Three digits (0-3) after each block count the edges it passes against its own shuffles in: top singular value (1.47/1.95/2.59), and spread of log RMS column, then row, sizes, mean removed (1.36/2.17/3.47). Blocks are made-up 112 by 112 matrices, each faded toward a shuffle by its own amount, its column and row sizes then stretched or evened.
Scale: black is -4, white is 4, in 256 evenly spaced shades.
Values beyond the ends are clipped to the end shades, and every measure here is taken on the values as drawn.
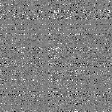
0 2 3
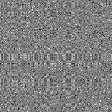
3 0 1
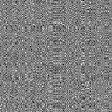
3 2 0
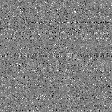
2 0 2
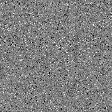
0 0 1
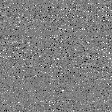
0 1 2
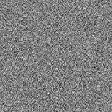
2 1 0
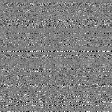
2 1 3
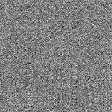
2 1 1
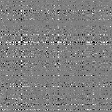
3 2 3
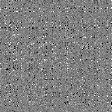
2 2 2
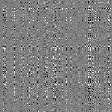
3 3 2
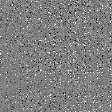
0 2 1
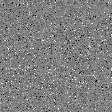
0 1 1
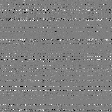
2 1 3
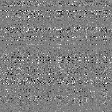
2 2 3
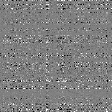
2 2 3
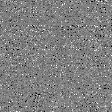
1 1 2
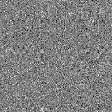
2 1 1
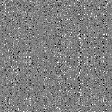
2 2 1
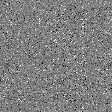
0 1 0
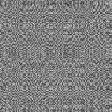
3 0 2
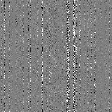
2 3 0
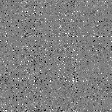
0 2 2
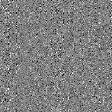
2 2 0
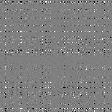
3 2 3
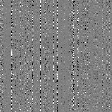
3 3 1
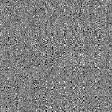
2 2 1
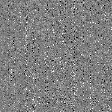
0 2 0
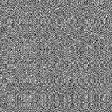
3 1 0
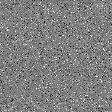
0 0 1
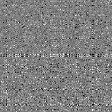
3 1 2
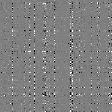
3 3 2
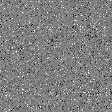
0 1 1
